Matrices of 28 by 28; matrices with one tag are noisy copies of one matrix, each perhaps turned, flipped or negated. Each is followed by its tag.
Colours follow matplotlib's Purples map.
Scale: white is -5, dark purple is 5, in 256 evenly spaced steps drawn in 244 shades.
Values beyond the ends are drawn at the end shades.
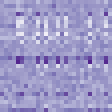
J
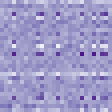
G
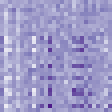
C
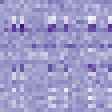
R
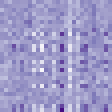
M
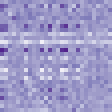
M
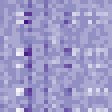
R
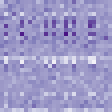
J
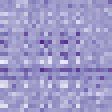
M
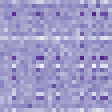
G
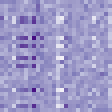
J
